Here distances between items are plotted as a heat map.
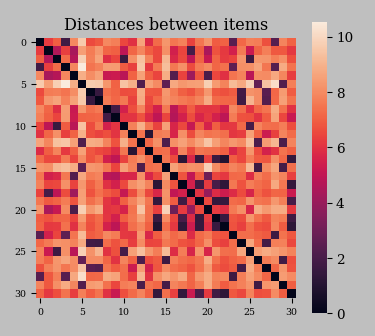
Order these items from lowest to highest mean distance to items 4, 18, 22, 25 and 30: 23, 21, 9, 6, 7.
21, 9, 23, 6, 7
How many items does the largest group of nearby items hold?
6
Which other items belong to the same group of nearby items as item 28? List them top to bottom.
0, 3, 23
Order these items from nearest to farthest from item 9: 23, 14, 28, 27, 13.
14, 13, 27, 23, 28
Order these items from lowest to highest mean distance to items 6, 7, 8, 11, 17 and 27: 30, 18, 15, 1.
30, 18, 1, 15
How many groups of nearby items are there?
9
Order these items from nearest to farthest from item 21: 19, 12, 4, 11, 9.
19, 9, 4, 11, 12
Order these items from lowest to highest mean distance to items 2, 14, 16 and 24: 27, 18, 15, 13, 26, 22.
22, 18, 27, 13, 26, 15
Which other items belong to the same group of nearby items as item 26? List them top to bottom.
5, 12, 15, 29
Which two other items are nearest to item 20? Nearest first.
4, 16
